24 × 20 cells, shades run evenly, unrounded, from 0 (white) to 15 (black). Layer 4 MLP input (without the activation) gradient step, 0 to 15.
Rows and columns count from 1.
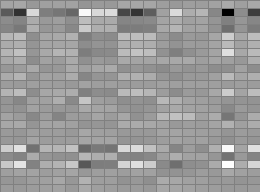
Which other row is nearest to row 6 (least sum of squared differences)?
10
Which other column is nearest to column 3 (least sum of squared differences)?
9
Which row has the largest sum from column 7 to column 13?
2
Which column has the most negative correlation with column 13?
19
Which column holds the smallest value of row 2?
7
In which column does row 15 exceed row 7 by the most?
18
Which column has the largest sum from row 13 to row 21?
3
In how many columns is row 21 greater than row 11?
8
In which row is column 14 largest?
21
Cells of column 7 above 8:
2
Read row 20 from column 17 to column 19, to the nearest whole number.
6 8 6
